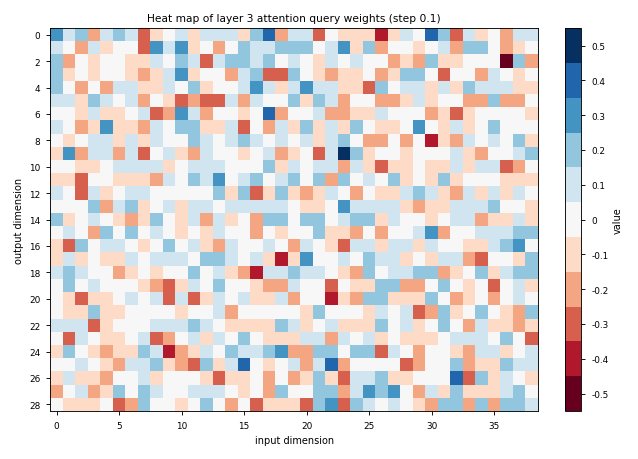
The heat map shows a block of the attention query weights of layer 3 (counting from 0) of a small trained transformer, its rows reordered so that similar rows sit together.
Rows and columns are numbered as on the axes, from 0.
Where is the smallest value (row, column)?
2, 36
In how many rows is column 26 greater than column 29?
13
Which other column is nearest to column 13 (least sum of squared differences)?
27
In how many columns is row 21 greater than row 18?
12
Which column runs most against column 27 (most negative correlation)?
0
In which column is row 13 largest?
23
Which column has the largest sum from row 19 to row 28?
21
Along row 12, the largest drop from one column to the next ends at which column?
16
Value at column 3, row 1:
0.1
